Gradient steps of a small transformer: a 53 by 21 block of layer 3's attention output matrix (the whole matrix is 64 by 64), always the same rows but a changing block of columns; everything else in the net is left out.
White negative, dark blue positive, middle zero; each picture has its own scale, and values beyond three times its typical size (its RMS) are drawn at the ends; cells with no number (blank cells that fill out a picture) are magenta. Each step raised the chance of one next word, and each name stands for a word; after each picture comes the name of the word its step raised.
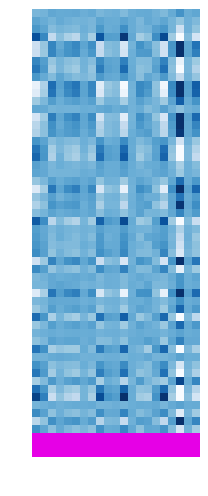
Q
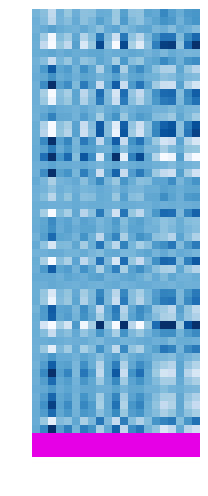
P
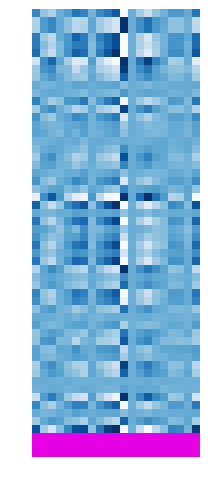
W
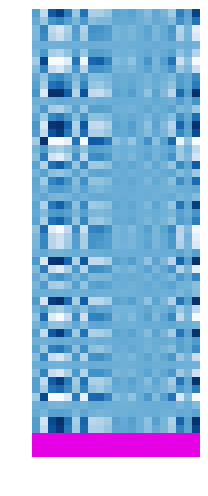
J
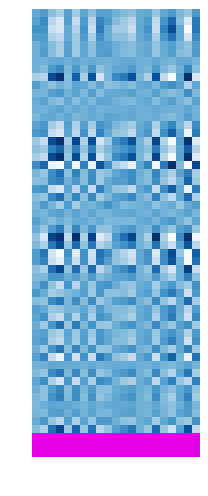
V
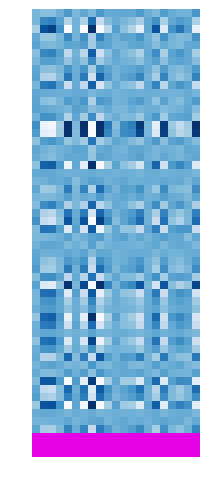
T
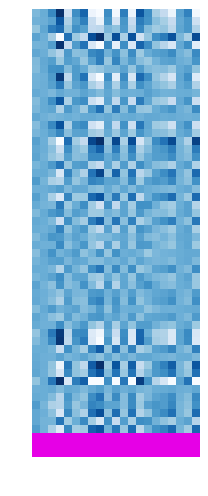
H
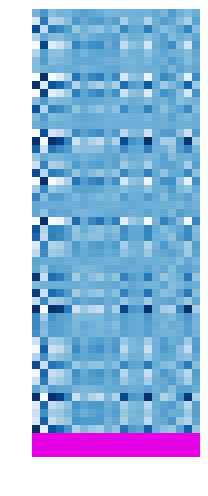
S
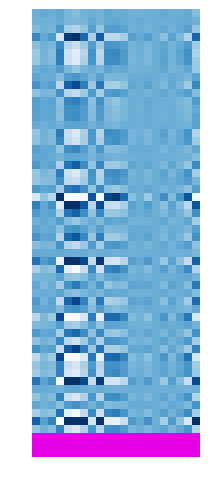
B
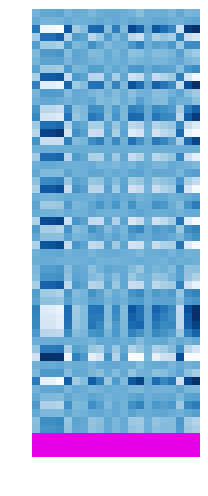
S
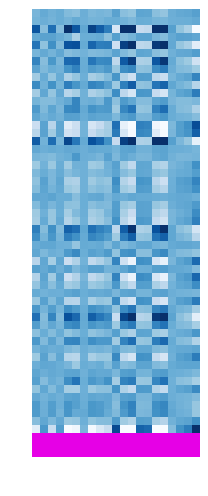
J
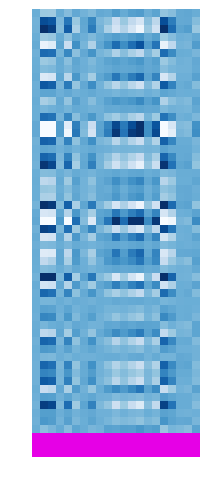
T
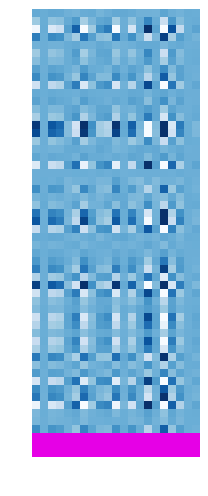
T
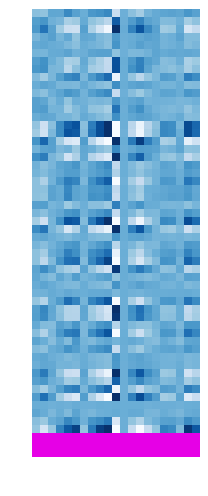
J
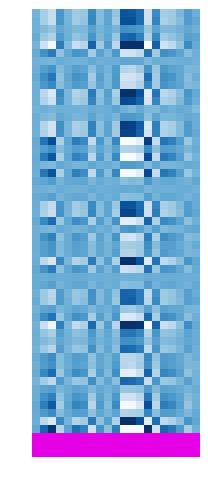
P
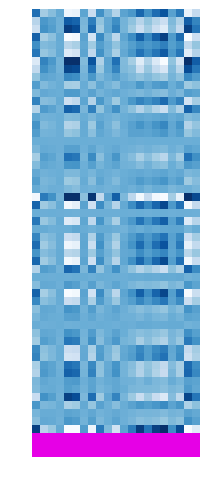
W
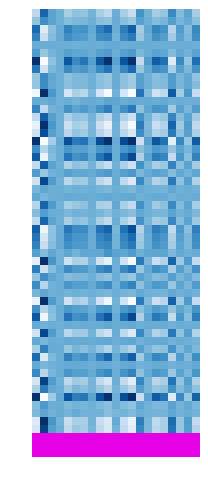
J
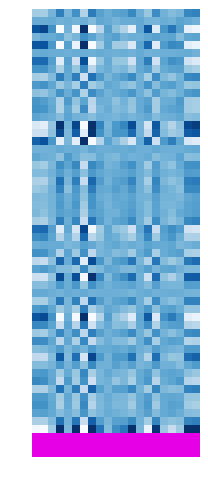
J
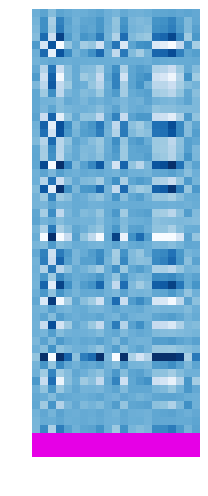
V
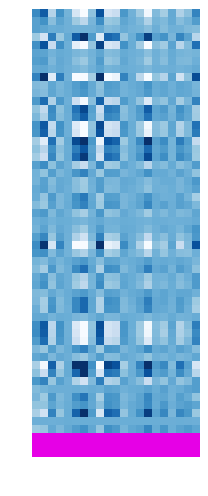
H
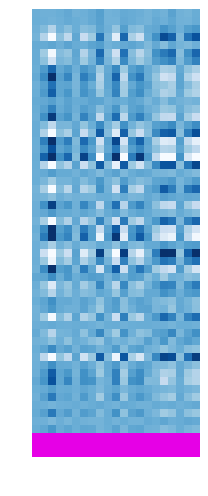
V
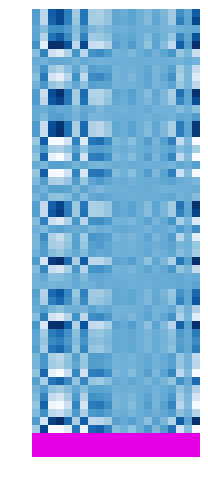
P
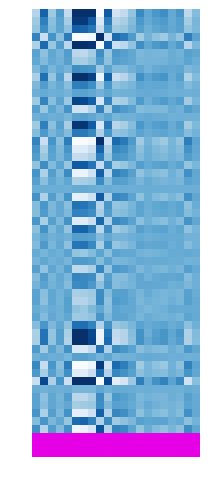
H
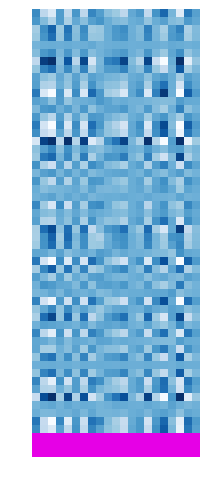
J
